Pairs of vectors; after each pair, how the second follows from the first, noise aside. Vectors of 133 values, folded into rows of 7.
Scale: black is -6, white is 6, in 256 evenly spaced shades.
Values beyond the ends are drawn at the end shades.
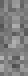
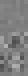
negated, partly zeroed.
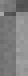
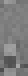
wrapped around, partly zeroed.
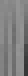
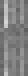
wrapped around, negated.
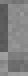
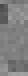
partly zeroed.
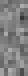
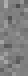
reversed, negated, partly zeroed.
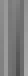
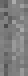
wrapped around, partly zeroed.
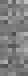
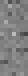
negated, partly zeroed.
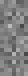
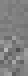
reversed, negated, partly zeroed.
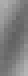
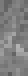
wrapped around, partly zeroed.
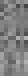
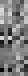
reversed, scaled up.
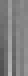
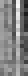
reversed, scaled up.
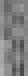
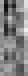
reversed, scaled up.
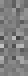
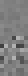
negated, partly zeroed.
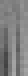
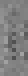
wrapped around, partly zeroed.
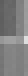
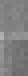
reversed, shrunk.
